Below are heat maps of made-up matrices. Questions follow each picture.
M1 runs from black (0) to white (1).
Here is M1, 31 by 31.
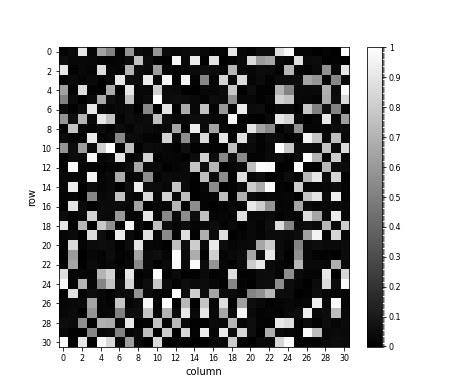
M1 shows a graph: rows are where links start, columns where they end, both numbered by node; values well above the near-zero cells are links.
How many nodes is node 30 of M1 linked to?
9
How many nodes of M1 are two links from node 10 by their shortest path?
1
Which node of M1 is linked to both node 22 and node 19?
node 29
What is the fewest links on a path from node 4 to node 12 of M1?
2
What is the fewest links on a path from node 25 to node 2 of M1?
3
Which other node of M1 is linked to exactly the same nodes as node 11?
node 13
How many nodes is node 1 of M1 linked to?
8
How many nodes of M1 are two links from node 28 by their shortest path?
10
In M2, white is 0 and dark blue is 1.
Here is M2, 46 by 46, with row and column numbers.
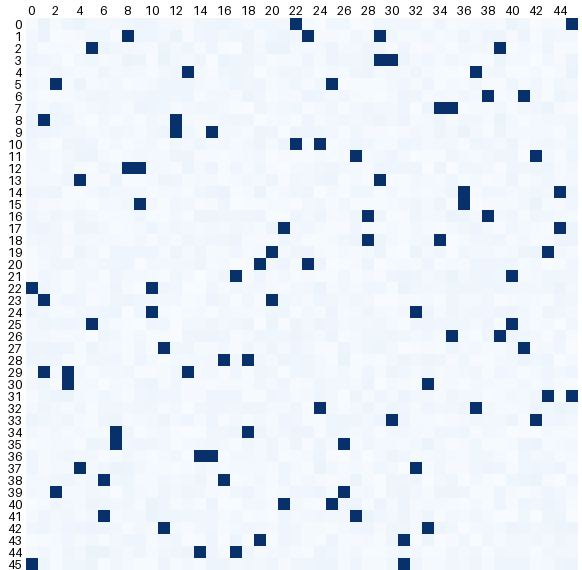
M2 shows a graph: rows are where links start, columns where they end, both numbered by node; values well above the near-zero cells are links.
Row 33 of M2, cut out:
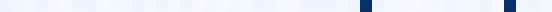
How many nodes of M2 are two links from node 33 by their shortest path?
2
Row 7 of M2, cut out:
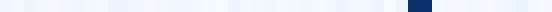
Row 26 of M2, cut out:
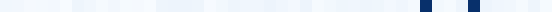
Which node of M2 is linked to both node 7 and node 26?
node 35
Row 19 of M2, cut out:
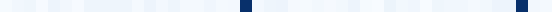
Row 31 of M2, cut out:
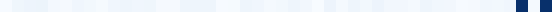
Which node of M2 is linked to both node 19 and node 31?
node 43
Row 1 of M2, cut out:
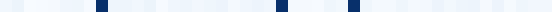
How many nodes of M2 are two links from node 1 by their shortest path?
4
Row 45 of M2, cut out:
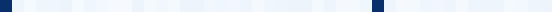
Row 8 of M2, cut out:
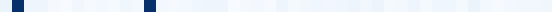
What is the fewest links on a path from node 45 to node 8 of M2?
7
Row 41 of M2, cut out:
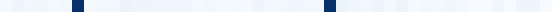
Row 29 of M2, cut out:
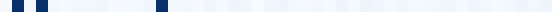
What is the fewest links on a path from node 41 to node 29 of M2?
7
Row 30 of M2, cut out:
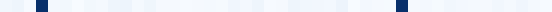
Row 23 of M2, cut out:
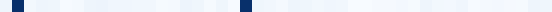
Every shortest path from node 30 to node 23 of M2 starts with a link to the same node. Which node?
node 3
